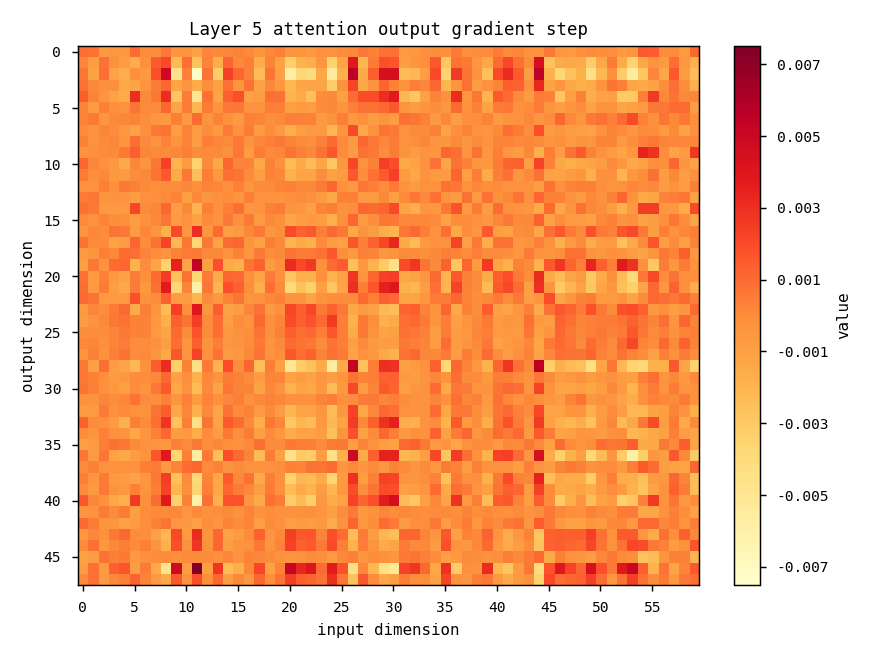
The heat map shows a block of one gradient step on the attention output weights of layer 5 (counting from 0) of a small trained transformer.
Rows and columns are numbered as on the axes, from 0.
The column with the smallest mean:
11
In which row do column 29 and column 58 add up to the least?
46
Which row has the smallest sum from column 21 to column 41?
28
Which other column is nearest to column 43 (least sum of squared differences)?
33
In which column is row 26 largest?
53
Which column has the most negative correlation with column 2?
1
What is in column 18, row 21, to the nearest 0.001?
0.001
